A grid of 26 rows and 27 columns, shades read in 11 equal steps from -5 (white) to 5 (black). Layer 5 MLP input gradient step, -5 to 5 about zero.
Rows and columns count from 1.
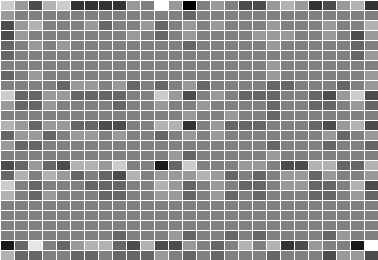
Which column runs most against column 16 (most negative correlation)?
8
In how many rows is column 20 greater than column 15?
6
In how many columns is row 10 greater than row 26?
5
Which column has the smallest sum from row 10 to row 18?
26
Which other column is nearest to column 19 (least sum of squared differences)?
23
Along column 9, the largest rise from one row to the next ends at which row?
18
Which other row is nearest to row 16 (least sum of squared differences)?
7
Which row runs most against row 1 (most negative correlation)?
17
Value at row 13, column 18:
1
